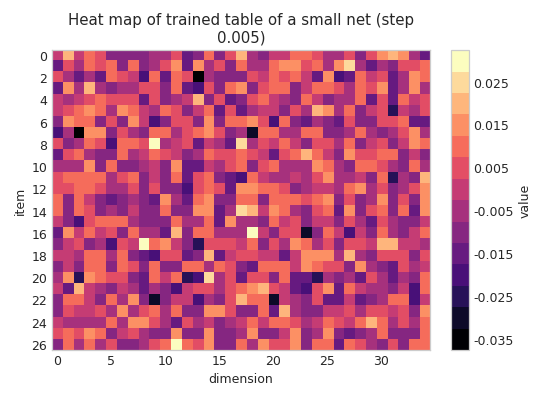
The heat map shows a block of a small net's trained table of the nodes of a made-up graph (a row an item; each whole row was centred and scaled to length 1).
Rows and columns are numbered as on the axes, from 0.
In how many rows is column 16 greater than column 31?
12
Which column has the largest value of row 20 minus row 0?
34
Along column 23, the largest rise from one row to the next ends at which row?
17
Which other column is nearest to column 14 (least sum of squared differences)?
3
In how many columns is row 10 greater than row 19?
15
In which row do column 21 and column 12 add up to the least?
18
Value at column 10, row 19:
-0.01
